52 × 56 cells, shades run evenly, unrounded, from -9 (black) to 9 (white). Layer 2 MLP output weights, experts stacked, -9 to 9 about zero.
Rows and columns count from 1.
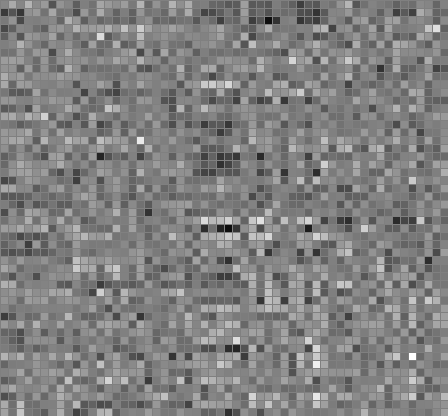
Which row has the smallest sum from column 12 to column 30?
20
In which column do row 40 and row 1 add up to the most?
24
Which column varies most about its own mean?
40
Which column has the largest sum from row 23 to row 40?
34
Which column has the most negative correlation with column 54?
48
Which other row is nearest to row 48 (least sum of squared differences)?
14
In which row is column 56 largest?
50
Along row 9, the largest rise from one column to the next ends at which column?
9
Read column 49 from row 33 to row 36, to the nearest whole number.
-3 -3 0 3
